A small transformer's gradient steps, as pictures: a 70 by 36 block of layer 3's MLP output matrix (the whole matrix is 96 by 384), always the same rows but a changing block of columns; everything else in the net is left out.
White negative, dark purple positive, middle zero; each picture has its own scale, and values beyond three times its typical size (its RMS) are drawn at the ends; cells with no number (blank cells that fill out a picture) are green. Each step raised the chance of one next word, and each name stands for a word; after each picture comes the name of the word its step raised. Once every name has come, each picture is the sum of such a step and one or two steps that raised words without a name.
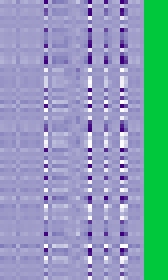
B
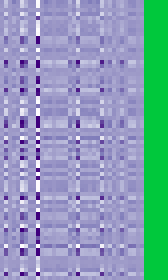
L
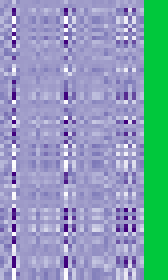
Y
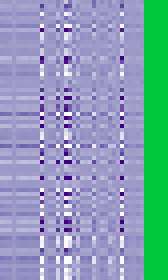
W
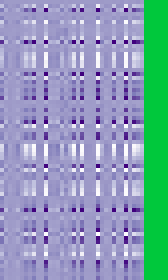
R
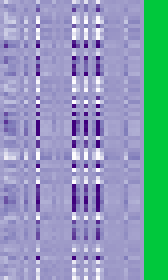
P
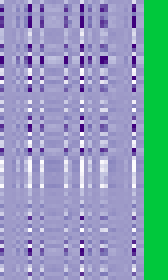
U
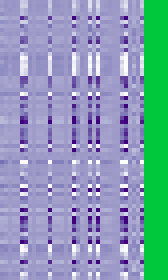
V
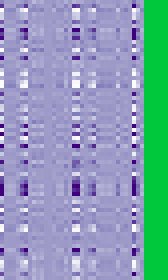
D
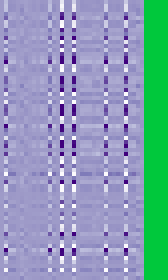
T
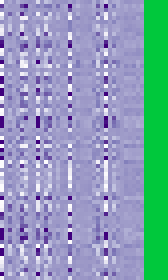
L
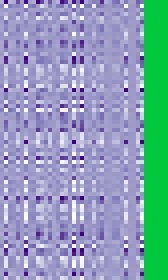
B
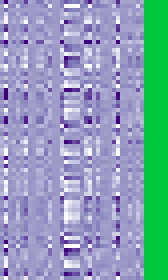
R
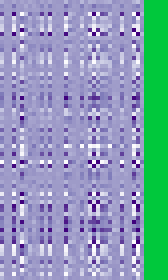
W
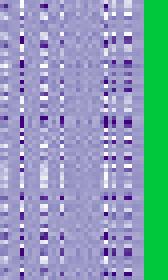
L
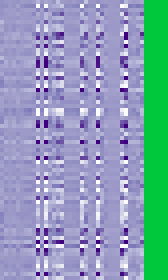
L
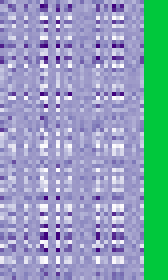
B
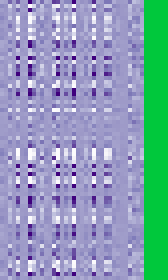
P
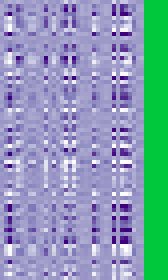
U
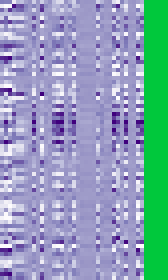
V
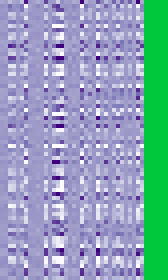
W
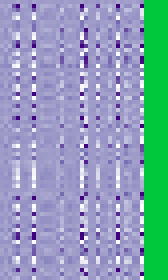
D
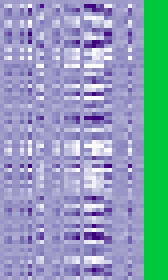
R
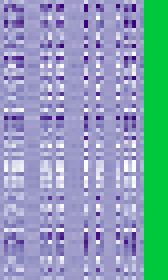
U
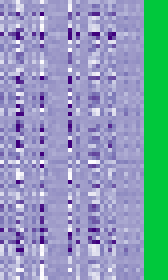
T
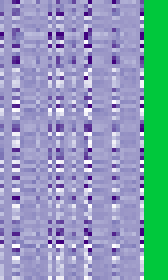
B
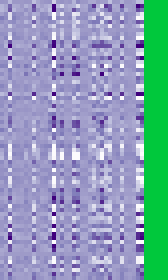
P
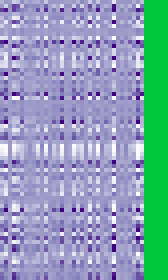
R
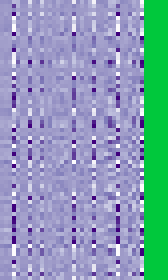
L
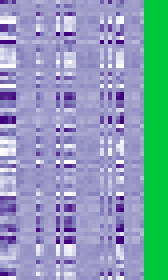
R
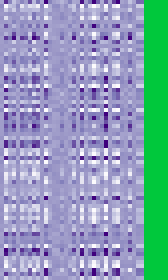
T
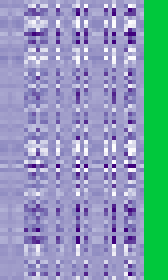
R
